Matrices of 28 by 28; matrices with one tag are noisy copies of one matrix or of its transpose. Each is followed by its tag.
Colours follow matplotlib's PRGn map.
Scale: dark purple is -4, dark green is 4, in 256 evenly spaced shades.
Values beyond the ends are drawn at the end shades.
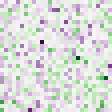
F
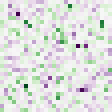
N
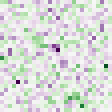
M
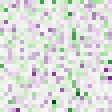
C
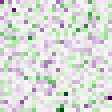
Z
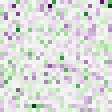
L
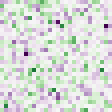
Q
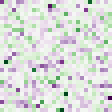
Z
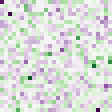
Z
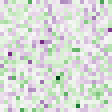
F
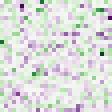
C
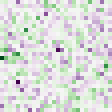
M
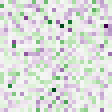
Q
